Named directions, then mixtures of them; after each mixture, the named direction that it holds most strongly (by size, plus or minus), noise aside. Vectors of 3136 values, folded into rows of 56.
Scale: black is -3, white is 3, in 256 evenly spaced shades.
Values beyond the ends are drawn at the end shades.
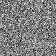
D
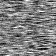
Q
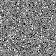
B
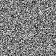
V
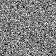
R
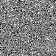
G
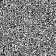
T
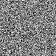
V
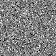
B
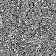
B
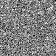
G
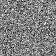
D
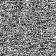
B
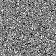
B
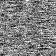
Q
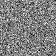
R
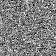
B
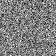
D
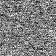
R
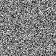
V
